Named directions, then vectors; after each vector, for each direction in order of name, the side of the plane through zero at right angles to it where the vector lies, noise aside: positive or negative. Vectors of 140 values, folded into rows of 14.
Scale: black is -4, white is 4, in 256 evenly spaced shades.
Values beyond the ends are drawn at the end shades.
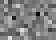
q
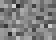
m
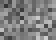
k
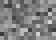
positive, negative, positive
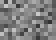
negative, positive, negative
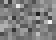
positive, negative, positive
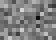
negative, positive, positive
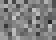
negative, positive, negative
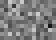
negative, negative, negative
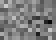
negative, positive, negative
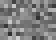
negative, positive, positive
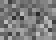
positive, positive, positive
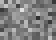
negative, positive, negative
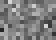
negative, negative, negative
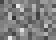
negative, negative, positive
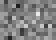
positive, positive, negative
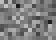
negative, positive, negative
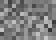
positive, positive, positive
